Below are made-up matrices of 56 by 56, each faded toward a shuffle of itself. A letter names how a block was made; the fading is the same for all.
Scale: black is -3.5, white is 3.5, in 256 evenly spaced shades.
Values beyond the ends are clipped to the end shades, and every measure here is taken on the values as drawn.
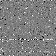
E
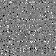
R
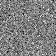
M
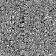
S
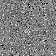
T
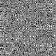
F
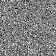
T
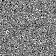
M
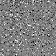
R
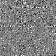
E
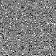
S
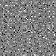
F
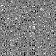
F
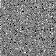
T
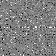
R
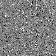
T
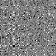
F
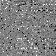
E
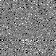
R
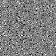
S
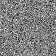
M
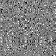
F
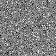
T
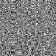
F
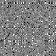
F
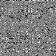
E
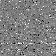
R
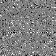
E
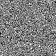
M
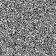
M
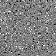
S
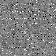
E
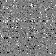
R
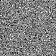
M
